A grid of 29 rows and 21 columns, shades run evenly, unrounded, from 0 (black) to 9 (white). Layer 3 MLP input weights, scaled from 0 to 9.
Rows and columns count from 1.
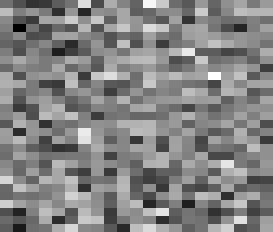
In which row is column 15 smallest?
26
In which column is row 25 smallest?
18
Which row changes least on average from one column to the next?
5
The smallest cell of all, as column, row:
2, 4
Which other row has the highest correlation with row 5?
21
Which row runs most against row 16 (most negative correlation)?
15
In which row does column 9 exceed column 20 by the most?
10
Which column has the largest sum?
12
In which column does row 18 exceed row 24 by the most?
7
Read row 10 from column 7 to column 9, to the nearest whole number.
2 7 8
